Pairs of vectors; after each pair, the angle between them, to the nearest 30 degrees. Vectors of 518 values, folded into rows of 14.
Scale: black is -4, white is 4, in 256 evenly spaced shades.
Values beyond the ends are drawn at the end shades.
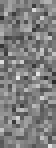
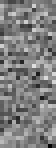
150 degrees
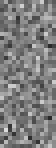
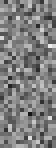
150 degrees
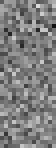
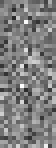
90 degrees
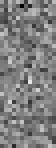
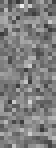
150 degrees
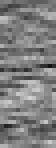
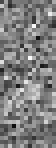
60 degrees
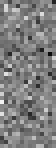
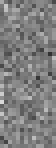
30 degrees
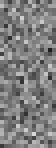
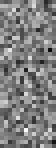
60 degrees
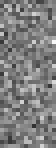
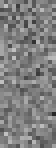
120 degrees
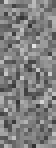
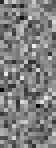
30 degrees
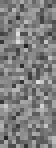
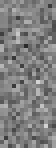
30 degrees
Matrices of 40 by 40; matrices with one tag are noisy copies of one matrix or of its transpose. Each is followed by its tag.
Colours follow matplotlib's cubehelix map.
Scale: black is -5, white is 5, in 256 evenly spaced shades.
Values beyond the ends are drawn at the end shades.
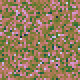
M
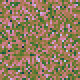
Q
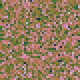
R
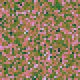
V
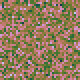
V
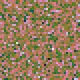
V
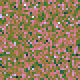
R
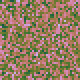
M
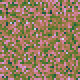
M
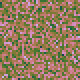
R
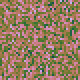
Q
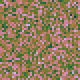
M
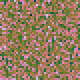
R
